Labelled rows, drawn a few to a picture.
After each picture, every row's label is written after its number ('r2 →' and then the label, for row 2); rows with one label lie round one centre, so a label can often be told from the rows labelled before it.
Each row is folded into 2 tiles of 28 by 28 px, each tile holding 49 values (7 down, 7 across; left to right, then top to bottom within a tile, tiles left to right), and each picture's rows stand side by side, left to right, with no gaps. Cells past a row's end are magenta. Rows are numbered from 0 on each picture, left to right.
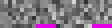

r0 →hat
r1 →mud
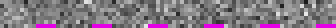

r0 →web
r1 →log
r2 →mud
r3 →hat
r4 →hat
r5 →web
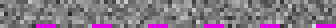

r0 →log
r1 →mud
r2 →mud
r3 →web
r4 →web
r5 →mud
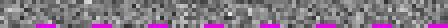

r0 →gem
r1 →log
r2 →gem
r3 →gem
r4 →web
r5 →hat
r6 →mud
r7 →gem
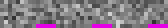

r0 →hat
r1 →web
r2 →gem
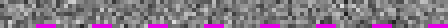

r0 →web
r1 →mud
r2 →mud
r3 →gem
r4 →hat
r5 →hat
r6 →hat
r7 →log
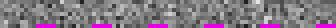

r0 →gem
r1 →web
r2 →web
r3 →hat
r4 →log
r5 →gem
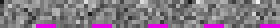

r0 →mud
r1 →log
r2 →log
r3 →log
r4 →log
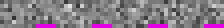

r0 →hat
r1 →gem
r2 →hat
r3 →hat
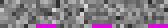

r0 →mud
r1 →mud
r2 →web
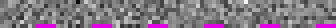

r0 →log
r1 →log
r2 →gem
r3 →hat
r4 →mud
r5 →web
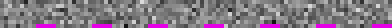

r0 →web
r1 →hat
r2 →log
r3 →gem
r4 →hat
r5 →mud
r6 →hat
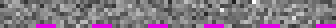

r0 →web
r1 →gem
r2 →web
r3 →mud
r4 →log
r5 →gem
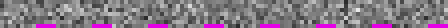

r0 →web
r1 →web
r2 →hat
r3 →web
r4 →log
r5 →log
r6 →hat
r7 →mud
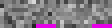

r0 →log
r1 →gem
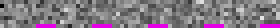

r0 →web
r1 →gem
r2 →mud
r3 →log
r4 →hat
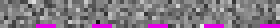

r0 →log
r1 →hat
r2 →log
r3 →mud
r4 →hat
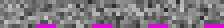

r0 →gem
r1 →gem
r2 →web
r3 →hat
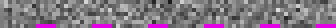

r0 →hat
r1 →log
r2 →gem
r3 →mud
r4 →mud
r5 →web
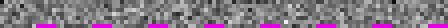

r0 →mud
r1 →gem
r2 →hat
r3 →gem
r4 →gem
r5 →gem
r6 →hat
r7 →mud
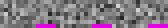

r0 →hat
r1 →gem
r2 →web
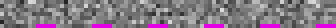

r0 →log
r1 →hat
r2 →log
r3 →mud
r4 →log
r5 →log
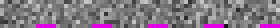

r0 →log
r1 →log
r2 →log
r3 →log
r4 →mud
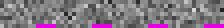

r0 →web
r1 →hat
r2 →web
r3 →web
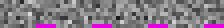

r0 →log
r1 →web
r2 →web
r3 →gem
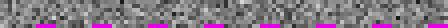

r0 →hat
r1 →web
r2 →hat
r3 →gem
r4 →mud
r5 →log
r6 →gem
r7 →web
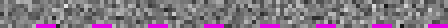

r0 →mud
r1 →mud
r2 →web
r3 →web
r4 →mud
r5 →web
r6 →gem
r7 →gem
